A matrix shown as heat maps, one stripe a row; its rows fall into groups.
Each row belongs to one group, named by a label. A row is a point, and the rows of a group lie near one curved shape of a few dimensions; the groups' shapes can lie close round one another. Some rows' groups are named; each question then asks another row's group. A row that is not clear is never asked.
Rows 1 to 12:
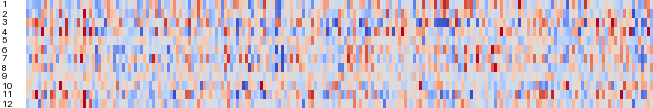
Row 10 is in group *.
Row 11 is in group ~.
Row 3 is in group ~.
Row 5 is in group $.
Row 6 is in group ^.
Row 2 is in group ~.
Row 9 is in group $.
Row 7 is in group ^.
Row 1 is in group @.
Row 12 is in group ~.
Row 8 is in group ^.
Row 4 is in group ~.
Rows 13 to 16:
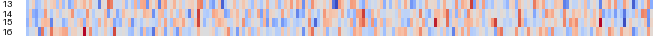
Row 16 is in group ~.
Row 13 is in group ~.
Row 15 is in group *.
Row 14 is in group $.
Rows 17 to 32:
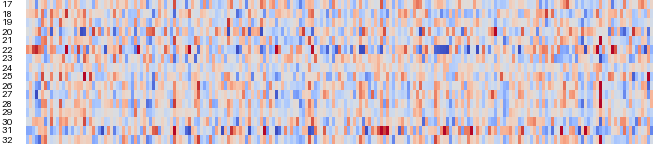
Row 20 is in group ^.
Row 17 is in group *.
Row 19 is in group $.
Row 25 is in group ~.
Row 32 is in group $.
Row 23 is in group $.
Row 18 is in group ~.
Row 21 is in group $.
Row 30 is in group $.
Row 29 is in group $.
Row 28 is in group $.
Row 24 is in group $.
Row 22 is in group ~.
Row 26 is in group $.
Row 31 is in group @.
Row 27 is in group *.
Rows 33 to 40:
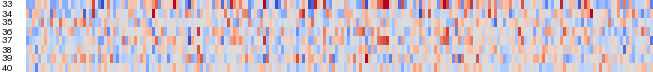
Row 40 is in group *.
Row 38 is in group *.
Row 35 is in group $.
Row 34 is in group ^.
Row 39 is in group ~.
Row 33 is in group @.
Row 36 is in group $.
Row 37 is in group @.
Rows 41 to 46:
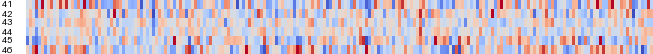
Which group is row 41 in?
~
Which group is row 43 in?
$
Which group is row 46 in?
~
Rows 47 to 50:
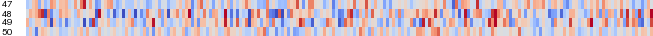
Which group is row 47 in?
~
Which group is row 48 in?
^
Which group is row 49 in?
^
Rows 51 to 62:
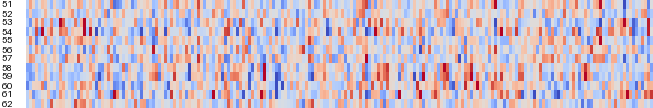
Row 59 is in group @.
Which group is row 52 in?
$
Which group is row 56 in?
^
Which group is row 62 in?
$
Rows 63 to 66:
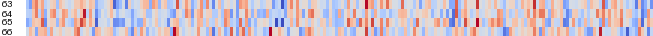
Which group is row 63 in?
^
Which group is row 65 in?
^
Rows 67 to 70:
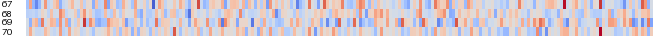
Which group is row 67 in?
$
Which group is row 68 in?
$
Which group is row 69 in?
~
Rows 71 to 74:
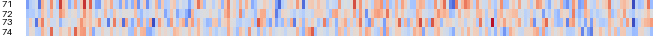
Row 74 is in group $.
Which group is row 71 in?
~
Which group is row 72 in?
$
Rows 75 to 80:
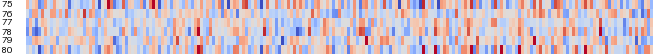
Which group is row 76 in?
~
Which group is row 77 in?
*
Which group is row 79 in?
^
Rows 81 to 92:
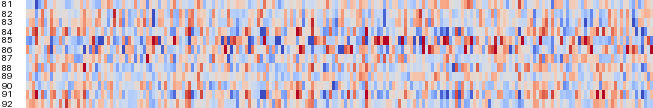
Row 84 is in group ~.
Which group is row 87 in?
$
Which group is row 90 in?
~
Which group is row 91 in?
~
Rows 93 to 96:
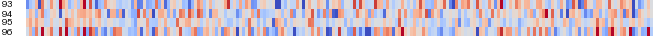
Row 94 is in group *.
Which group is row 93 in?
~
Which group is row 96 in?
~
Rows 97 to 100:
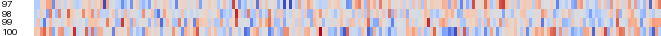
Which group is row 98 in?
$
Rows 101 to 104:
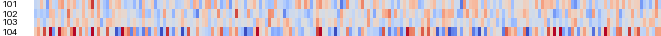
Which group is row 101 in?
~
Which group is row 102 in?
$
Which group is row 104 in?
~
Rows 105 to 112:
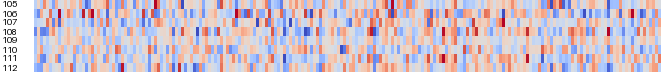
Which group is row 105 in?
$
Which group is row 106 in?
$
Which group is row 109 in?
$
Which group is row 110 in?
~
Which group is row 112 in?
$
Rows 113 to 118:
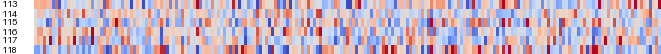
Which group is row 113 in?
^
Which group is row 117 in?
~
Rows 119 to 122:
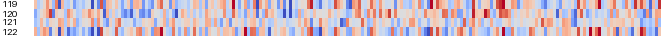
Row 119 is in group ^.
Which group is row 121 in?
~
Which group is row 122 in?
^
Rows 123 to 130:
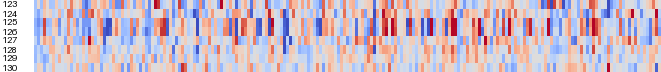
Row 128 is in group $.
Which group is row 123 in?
$
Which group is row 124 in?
$
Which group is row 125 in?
@
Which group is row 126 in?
@
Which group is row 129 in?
$
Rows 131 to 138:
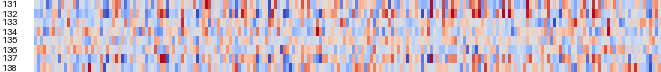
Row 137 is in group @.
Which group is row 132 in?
@
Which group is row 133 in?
*
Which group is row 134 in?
$
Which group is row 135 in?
$
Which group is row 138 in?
^
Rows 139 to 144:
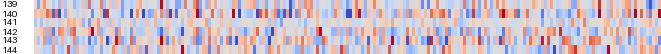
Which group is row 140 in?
^
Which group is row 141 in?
$
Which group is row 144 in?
*
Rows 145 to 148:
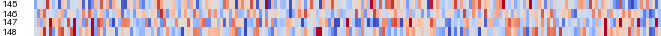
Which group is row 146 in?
^
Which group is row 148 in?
~
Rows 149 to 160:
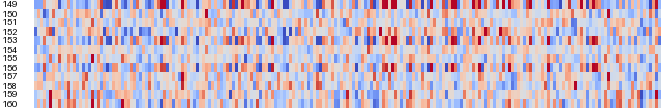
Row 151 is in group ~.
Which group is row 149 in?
@
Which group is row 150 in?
$
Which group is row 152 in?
^
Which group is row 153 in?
@
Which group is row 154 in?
$
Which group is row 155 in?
~
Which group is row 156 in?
@
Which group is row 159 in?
~
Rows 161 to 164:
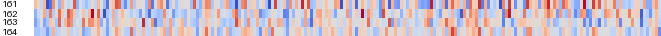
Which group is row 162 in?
~
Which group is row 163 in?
$
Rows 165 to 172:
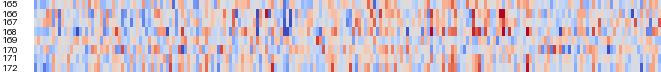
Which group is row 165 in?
$
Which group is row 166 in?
^
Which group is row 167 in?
^
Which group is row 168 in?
@
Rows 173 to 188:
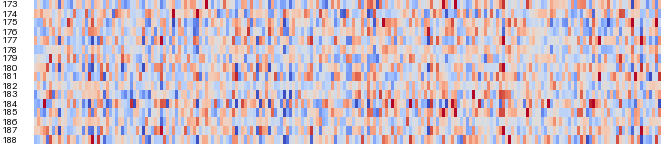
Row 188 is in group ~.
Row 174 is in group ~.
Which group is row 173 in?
*
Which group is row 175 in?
$
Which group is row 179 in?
~
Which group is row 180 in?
^
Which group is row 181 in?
^
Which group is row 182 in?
*
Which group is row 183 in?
^
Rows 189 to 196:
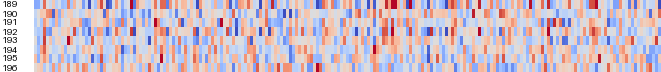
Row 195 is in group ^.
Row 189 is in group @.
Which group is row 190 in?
^
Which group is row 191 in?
$
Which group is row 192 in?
@
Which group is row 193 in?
$
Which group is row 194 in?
^
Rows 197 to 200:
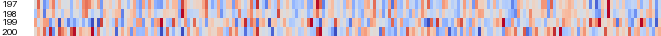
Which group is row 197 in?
$
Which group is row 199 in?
^
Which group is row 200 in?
~
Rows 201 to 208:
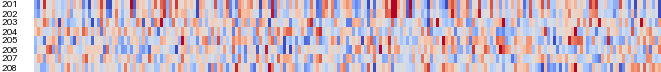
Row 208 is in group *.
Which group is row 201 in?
@
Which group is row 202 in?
@
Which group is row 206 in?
^
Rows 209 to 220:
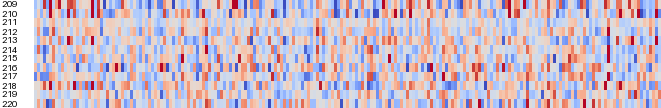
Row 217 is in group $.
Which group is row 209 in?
~
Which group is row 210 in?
~
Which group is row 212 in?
$
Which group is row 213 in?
$
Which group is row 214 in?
$
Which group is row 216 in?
@
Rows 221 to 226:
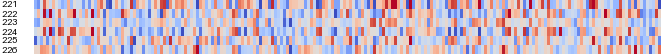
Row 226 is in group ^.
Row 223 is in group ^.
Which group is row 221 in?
@
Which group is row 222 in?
~
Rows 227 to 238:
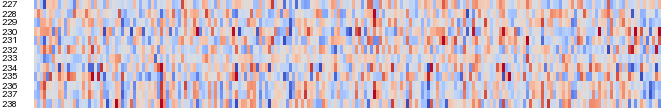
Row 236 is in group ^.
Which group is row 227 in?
*
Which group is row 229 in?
^
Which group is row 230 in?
^
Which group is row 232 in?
$
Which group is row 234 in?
^
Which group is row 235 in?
~
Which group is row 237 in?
^
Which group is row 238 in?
@
